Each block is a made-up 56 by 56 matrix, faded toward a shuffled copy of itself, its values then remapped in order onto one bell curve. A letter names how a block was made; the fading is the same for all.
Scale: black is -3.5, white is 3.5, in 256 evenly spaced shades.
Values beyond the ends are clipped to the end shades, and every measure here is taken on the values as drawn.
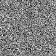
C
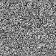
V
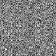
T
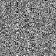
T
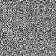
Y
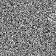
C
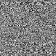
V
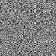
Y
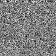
V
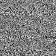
C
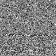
V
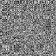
Y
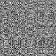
Y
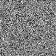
C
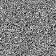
C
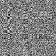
T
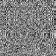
Y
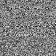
V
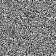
C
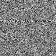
C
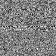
V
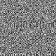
Y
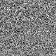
C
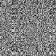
T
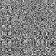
Y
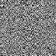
T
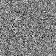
C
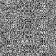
T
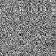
T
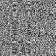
T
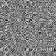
Y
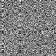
T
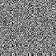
T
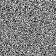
C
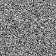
V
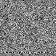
V
